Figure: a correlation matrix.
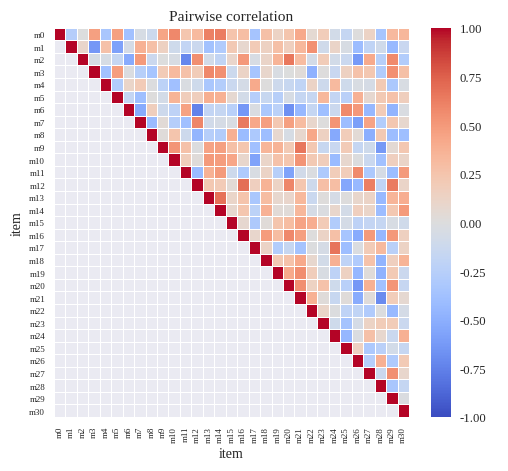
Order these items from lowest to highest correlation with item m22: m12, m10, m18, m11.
m12, m11, m18, m10
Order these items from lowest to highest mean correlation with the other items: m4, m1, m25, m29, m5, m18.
m25, m4, m1, m5, m29, m18
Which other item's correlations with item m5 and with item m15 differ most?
m1
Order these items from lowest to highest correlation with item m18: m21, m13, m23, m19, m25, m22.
m25, m23, m22, m19, m13, m21
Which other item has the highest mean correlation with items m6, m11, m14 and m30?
m26
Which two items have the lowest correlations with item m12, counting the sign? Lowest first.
m6, m25
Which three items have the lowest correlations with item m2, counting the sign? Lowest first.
m11, m26, m6
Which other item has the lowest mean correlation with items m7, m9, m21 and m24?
m28
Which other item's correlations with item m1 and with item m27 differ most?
m29
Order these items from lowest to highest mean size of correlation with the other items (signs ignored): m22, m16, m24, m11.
m22, m24, m11, m16
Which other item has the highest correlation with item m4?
m17
